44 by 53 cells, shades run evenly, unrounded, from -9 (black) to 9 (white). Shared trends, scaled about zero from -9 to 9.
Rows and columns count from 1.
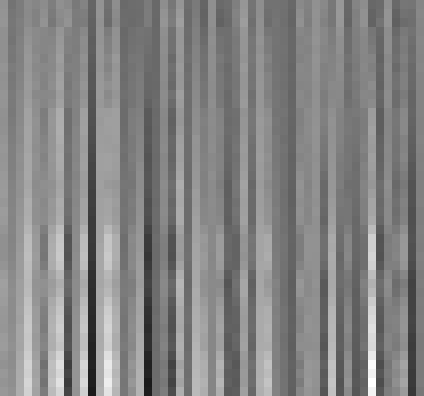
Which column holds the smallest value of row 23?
12
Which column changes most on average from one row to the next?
47
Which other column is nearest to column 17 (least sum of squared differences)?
44
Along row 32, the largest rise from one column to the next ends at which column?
13
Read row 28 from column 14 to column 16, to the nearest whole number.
5 3 -1
